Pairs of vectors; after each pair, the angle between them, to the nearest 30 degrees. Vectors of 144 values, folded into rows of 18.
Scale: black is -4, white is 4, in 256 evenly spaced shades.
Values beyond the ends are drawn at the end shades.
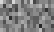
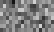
120 degrees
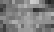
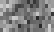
120 degrees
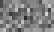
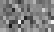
90 degrees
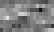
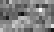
150 degrees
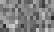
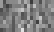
90 degrees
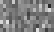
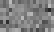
120 degrees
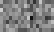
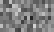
60 degrees
